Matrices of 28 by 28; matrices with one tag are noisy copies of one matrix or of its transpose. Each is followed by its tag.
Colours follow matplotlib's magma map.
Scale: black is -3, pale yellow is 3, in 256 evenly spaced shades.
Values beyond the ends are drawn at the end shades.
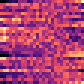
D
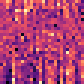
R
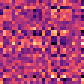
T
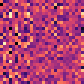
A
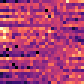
D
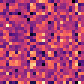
T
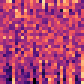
R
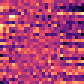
R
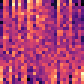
D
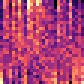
D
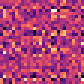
T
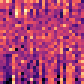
R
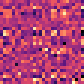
T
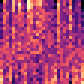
D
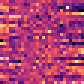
R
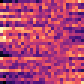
D
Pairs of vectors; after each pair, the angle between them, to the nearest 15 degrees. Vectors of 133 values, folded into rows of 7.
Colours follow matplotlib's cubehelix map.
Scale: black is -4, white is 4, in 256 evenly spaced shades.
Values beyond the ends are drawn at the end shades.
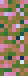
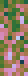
135 degrees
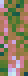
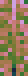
105 degrees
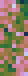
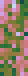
30 degrees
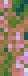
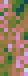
15 degrees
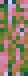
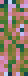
15 degrees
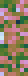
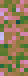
15 degrees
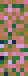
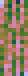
90 degrees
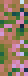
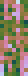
90 degrees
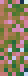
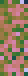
150 degrees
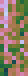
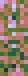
75 degrees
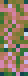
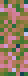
30 degrees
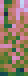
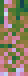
165 degrees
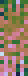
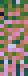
30 degrees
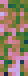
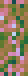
60 degrees
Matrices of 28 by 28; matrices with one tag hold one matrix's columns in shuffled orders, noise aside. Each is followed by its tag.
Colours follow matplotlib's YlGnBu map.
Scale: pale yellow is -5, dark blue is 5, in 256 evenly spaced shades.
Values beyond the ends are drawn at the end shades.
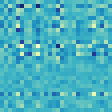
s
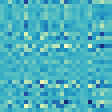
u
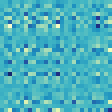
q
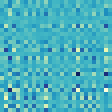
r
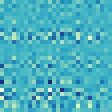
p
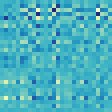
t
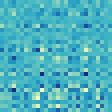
r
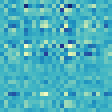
s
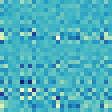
p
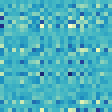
q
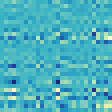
p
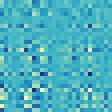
r
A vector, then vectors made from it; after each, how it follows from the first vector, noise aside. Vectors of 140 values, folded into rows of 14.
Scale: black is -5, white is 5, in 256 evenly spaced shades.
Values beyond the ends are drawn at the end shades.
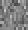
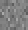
wrapped around, shrunk.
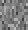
reversed, negated.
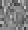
copied.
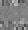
negated, partly zeroed.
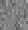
wrapped around, shrunk.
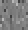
negated, partly zeroed.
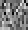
wrapped around, negated, scaled up.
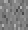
wrapped around, partly zeroed.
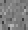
reversed, negated, partly zeroed.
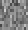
copied.
